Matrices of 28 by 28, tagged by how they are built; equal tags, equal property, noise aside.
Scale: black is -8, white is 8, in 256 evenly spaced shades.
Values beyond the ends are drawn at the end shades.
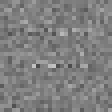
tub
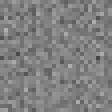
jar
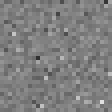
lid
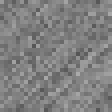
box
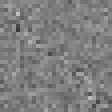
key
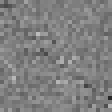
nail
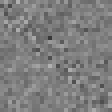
key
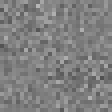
nail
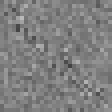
key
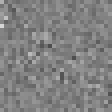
nail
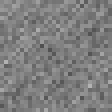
box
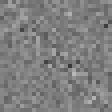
key
